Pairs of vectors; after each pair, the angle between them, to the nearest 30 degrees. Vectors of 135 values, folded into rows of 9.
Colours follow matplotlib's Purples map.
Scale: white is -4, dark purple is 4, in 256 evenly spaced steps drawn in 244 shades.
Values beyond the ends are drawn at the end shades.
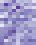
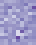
90 degrees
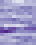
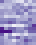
30 degrees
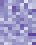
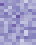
60 degrees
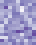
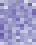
120 degrees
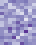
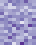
60 degrees
